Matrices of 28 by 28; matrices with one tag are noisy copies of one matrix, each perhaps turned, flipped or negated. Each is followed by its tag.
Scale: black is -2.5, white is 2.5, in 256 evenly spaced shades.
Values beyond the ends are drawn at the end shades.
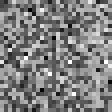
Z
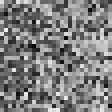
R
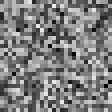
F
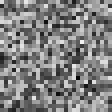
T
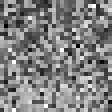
R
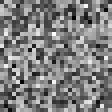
T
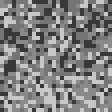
R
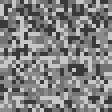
Z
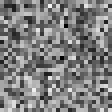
F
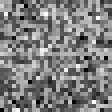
Z
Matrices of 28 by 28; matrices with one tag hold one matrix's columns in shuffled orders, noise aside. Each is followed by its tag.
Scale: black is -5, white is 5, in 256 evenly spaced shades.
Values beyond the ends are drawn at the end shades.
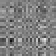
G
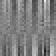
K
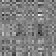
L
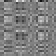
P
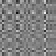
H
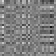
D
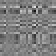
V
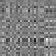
G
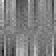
K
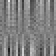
K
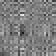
L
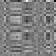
P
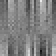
K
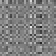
D
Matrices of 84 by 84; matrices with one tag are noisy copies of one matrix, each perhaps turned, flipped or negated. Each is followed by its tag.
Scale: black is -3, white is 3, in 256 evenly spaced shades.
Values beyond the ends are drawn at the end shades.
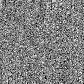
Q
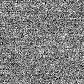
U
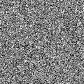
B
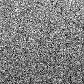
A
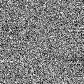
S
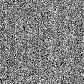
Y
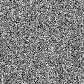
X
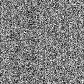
Y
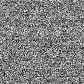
Y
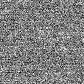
U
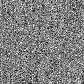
Q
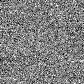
S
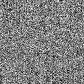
Q
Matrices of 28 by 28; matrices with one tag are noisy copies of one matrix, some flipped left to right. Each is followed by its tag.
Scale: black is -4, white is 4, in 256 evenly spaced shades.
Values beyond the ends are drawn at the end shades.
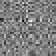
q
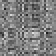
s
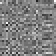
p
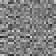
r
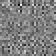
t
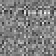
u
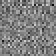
t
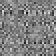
u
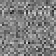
u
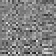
p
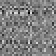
u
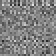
t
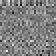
t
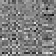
p
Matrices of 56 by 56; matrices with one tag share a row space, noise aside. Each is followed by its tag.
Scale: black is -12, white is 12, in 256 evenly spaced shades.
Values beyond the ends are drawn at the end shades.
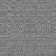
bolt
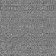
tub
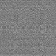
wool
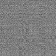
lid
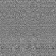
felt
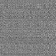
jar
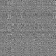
bolt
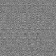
felt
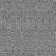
bolt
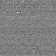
felt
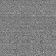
wool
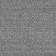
tub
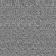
felt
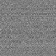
tub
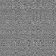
felt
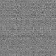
wool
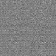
wool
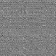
lid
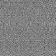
jar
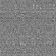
felt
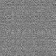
bolt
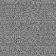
felt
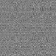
wool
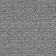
bolt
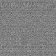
tub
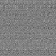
jar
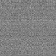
tub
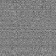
wool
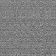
wool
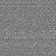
jar
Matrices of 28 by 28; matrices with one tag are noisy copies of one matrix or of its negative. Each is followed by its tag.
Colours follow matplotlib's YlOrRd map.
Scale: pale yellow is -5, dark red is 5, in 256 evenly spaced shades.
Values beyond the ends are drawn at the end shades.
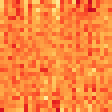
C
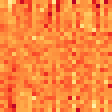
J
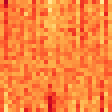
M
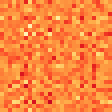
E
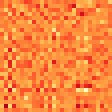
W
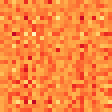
E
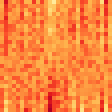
M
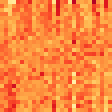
J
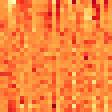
J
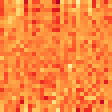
C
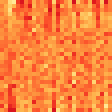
J
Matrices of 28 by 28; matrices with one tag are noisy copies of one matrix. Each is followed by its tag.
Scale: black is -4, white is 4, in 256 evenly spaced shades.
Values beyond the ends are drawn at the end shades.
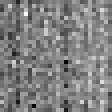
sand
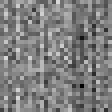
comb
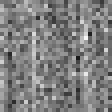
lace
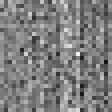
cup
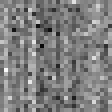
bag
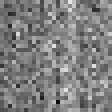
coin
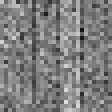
cup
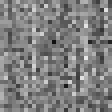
lace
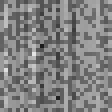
bag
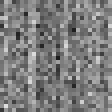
bag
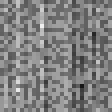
comb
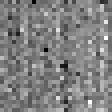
sand
